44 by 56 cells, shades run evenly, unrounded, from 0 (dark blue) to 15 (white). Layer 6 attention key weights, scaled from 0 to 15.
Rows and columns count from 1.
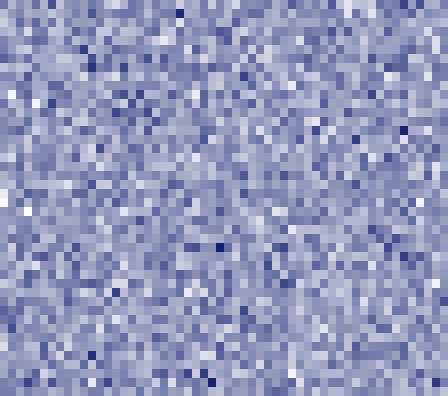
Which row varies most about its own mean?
43
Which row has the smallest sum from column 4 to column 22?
22
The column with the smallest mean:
51
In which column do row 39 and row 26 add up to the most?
37
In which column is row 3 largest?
23
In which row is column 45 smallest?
16
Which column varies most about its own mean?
12
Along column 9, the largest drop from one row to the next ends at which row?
40
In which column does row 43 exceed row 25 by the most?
38
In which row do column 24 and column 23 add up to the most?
30
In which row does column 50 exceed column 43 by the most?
9
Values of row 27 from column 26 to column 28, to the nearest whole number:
11 10 9
